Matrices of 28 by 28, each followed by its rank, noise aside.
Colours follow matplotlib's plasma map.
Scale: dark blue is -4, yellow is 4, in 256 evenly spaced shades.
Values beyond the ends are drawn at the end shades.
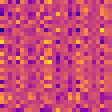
three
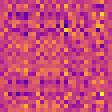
three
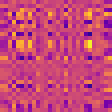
two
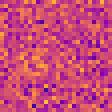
eight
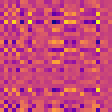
two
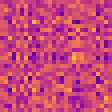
four
